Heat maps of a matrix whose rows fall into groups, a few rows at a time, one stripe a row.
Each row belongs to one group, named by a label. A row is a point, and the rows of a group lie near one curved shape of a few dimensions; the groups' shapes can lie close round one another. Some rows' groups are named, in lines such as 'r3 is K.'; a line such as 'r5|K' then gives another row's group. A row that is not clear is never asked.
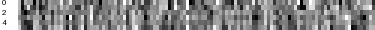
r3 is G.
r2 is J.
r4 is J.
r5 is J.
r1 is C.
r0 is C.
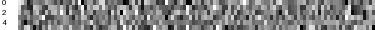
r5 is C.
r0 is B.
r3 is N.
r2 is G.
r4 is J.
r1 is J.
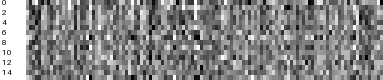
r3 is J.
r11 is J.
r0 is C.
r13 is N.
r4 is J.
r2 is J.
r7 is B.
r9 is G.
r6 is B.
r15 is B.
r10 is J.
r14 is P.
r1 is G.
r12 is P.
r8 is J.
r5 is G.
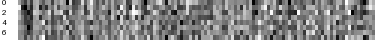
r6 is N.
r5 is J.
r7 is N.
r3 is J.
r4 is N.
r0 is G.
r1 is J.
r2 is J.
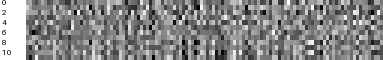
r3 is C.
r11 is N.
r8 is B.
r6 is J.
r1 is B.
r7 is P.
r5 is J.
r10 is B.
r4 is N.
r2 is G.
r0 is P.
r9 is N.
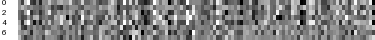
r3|G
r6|B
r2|C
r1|P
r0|C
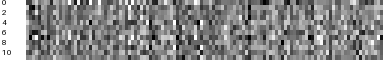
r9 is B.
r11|B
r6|J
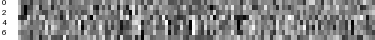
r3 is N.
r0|N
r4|B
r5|B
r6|B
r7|J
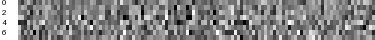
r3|B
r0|P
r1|B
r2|B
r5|G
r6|C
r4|N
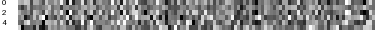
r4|G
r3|N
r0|G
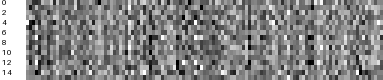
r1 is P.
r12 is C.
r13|B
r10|J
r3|B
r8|J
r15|P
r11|P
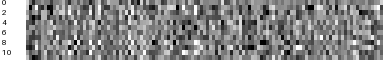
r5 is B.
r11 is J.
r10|G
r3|J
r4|N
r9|N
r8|G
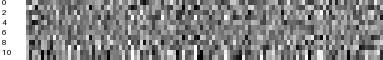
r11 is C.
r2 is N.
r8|P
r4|J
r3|C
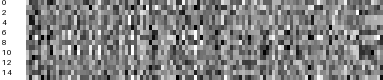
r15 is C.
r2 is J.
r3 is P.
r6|G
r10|G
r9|G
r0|C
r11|J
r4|P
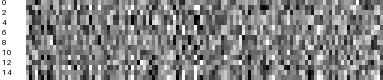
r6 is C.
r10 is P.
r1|G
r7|N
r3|B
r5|C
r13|G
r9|B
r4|B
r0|J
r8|N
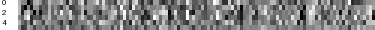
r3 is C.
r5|P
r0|J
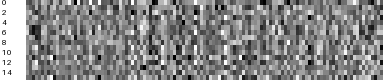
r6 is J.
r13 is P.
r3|C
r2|B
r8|P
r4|B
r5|J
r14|C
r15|N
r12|C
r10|C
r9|C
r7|J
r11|N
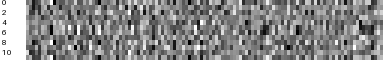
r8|N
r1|J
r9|G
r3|P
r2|P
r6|G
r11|N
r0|N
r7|P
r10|J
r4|B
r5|G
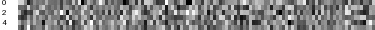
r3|N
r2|G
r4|G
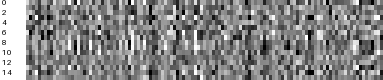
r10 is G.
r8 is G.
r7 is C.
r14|C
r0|G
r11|N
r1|B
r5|N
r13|G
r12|N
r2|B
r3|C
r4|J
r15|B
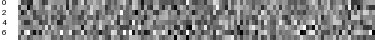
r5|B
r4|P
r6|C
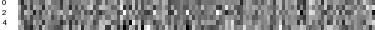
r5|B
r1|P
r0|N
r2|C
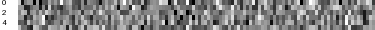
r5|J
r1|P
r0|C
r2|B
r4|N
